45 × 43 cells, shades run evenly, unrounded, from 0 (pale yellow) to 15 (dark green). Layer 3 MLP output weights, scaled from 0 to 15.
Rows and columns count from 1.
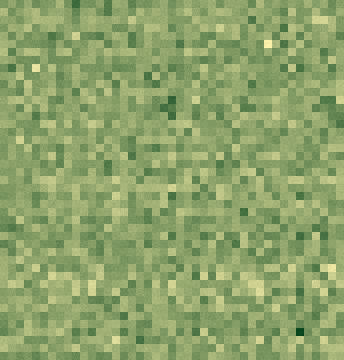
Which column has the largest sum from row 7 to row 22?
8
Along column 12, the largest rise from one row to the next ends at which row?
38
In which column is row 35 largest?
25
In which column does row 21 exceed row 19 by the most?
30
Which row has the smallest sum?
36
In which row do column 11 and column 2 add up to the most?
9
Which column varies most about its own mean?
22
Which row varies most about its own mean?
42
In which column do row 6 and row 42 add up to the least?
34
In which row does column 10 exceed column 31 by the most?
1
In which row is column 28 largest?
21
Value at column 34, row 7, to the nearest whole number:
6
